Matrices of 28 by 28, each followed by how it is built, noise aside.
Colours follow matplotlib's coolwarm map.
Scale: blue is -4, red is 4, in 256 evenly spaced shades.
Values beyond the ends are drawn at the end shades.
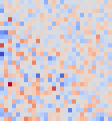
lower triangular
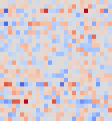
uneven rows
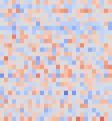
repeating columns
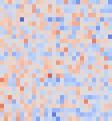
blocks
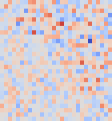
upper triangular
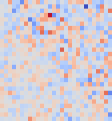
upper triangular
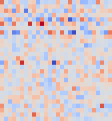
uneven rows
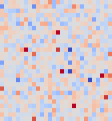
sparse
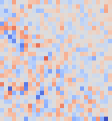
lower triangular
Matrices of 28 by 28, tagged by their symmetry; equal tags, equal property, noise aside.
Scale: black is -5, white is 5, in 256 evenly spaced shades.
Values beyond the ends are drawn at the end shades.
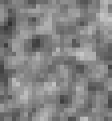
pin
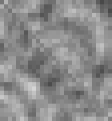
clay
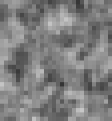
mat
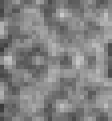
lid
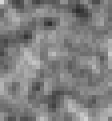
pin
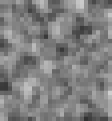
mat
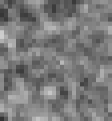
pin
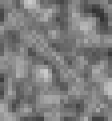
clay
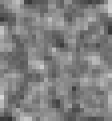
mat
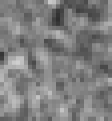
mat
